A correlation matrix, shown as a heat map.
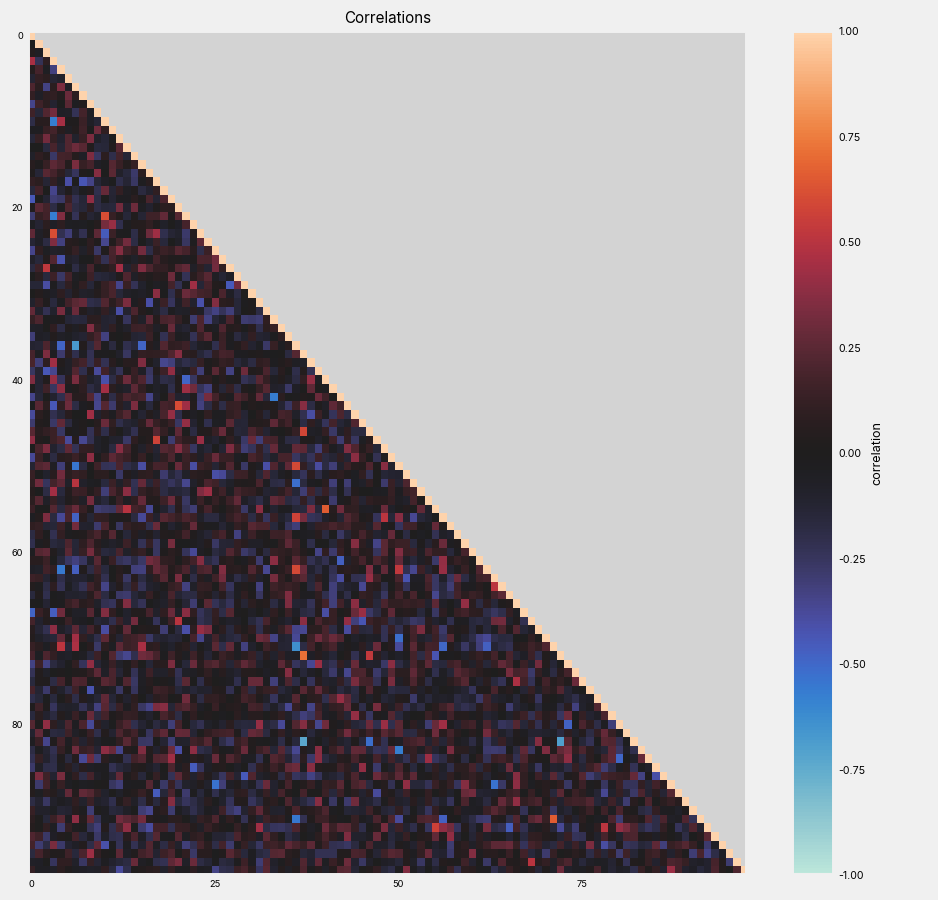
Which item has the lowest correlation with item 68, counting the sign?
45
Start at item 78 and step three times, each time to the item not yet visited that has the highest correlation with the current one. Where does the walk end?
40
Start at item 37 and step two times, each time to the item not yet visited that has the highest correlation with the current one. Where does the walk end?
46
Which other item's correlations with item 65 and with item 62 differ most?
92
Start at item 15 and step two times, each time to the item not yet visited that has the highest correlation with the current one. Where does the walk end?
91
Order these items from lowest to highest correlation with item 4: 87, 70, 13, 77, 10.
13, 77, 87, 70, 10
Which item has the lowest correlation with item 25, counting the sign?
87
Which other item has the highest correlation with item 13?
55
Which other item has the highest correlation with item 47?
17
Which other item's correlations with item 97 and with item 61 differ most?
42
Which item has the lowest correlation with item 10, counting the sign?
3
